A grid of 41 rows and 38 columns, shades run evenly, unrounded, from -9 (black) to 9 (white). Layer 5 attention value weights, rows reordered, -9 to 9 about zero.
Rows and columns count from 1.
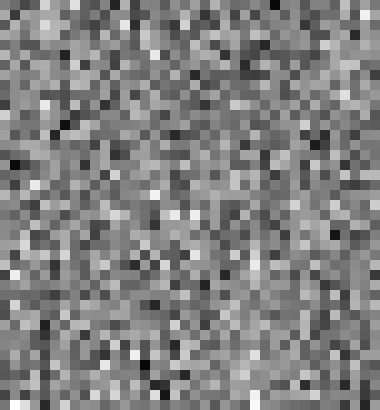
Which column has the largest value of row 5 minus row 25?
9
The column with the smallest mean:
33
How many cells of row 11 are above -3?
34
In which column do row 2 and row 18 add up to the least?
11
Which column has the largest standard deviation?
5
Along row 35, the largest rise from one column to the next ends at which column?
19
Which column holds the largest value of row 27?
26
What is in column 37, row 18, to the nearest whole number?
4
